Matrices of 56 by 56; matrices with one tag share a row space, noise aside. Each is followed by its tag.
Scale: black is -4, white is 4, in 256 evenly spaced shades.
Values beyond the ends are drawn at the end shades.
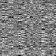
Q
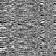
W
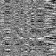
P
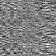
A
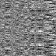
P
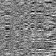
P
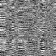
W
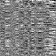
P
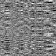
P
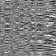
P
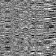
P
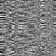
W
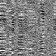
W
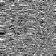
W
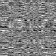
Q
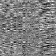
A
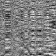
P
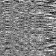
P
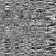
P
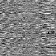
A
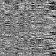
P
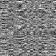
Q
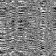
W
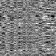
A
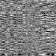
A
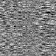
A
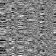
W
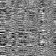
W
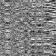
P
